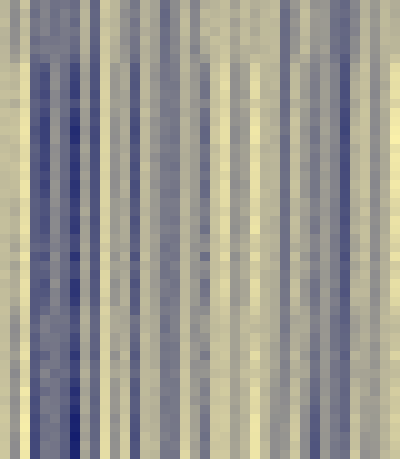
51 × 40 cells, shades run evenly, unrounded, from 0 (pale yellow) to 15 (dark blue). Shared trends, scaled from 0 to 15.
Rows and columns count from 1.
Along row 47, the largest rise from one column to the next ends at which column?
4
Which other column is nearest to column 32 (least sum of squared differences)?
18
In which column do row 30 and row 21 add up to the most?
8
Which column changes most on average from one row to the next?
21
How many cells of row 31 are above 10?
6
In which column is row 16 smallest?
40
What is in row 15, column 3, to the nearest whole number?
1
